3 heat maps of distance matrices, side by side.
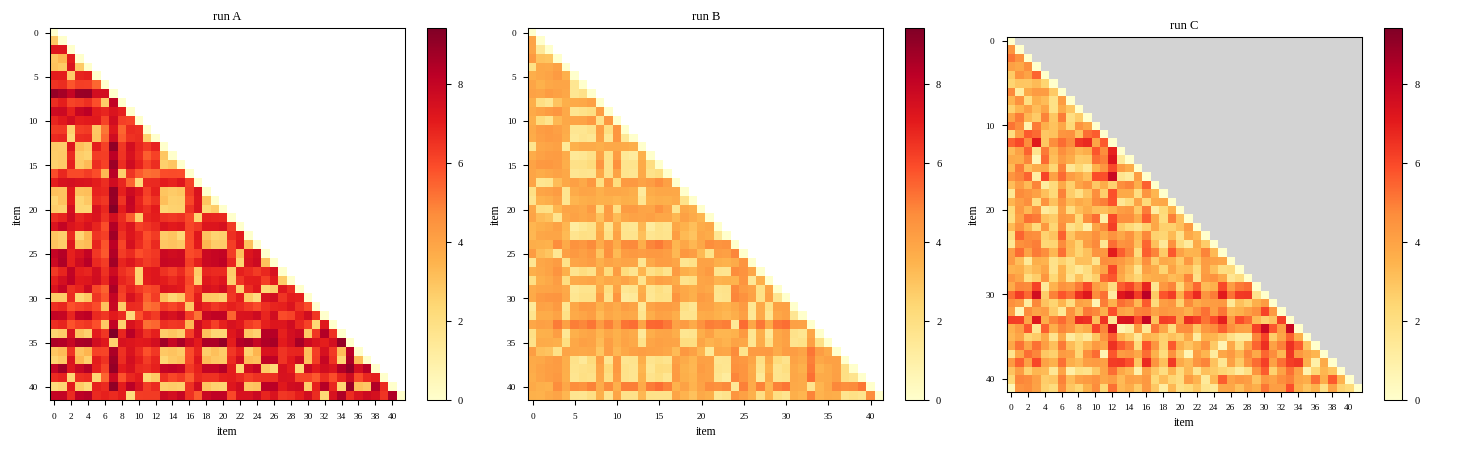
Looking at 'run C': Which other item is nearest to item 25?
36
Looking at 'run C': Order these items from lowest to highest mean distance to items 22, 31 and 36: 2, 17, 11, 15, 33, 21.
15, 2, 17, 21, 11, 33
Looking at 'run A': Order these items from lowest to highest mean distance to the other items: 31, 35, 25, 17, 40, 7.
40, 31, 17, 25, 35, 7
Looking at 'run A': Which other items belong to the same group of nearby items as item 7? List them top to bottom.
35
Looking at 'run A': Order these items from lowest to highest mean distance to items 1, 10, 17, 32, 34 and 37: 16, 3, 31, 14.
14, 3, 16, 31
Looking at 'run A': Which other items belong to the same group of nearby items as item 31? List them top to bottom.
6, 8, 16, 33
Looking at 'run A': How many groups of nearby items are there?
7
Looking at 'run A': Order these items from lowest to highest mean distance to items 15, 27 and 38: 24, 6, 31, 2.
24, 6, 31, 2
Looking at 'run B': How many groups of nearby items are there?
5
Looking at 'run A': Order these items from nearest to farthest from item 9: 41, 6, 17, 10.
41, 17, 10, 6
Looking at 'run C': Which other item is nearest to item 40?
23
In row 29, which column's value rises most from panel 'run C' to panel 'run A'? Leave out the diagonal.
4
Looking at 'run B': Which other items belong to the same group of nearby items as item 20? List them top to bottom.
1, 2, 8, 10, 17
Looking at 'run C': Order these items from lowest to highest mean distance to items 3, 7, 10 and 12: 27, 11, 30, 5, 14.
5, 27, 14, 30, 11
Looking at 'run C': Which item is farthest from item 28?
30
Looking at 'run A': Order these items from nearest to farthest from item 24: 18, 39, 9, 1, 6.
1, 18, 6, 39, 9
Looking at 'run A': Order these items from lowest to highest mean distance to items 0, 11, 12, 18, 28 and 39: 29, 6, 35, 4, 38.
4, 6, 29, 38, 35
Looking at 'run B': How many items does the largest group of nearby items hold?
18
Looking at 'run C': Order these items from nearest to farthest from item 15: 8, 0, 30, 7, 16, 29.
7, 8, 0, 16, 29, 30
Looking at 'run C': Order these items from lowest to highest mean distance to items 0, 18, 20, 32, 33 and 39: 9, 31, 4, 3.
4, 31, 9, 3
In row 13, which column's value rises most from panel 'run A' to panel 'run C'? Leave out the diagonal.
30
